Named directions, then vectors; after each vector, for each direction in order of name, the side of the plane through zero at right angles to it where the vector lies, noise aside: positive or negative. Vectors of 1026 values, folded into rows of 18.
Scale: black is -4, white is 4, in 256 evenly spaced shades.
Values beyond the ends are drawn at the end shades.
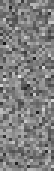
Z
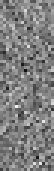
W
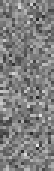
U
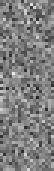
positive, positive, positive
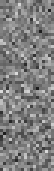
positive, positive, negative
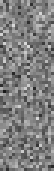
negative, positive, negative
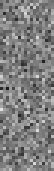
positive, positive, positive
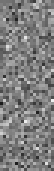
negative, positive, positive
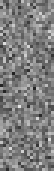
negative, positive, negative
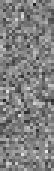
positive, negative, negative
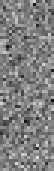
positive, negative, negative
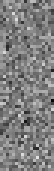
positive, negative, negative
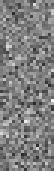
negative, positive, positive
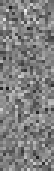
positive, positive, positive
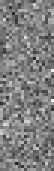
negative, positive, positive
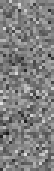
positive, positive, negative
